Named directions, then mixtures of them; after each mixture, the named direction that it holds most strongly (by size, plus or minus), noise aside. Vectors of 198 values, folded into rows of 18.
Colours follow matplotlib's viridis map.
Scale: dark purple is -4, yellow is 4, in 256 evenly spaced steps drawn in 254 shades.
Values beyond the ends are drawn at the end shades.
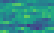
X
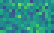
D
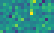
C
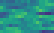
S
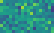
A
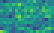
X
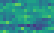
X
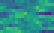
S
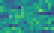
S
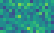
D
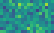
D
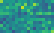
A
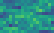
S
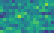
S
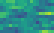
S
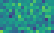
D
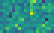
C
